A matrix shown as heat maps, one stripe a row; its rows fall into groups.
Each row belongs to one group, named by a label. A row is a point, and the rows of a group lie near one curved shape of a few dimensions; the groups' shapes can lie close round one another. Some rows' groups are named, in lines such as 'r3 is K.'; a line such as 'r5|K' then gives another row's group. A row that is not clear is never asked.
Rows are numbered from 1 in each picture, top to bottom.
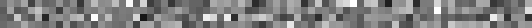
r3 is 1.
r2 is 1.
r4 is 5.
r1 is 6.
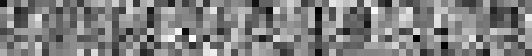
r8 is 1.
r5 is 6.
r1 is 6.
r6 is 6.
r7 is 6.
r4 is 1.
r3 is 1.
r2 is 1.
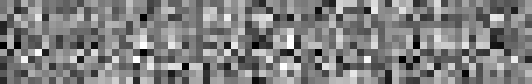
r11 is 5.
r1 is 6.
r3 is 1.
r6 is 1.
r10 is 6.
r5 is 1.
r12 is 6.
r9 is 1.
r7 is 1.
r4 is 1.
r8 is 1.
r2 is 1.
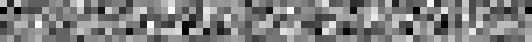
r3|6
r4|6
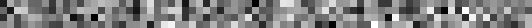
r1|6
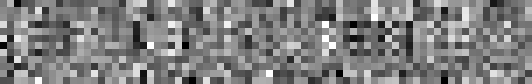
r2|6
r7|6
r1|1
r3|6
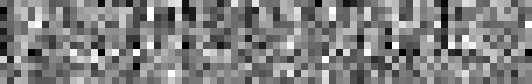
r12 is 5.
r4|1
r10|5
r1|6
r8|1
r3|6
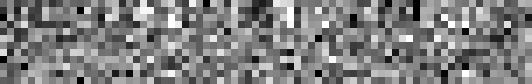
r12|1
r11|6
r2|1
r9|6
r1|6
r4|5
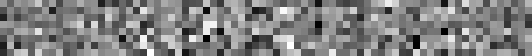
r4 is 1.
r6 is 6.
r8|6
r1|6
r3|1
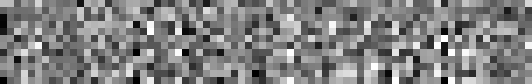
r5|6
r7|1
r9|1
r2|1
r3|1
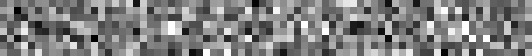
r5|5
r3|5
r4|5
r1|6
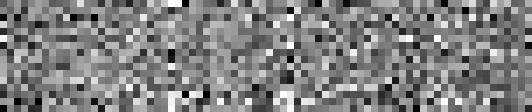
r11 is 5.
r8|1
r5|1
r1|6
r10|5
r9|5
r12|5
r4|5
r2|5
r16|1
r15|5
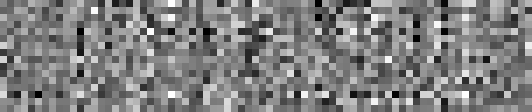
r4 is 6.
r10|1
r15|6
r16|1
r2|1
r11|1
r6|6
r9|5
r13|1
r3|6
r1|6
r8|1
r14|5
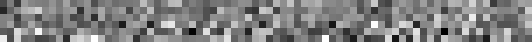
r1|5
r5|6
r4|6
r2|1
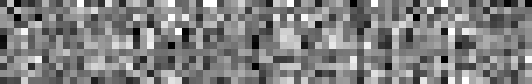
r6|6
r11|6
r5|5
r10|6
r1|1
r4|1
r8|5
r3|5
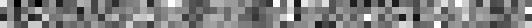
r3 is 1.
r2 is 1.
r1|5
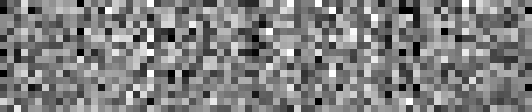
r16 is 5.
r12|5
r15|1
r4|6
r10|1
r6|6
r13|1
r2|1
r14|6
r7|6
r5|1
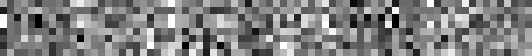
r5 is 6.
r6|1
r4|5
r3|5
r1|5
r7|6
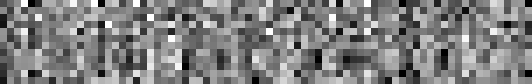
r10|6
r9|6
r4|1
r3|6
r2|5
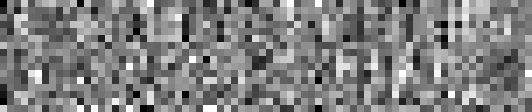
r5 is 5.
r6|6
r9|6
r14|5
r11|1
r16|1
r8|1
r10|6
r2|5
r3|5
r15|1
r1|1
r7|1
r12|1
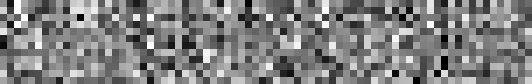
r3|1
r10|1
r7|6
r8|1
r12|6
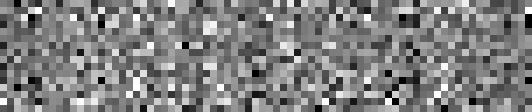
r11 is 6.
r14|6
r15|5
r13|5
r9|5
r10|1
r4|1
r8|1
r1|5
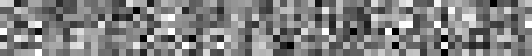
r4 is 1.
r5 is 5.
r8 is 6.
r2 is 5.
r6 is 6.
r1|1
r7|5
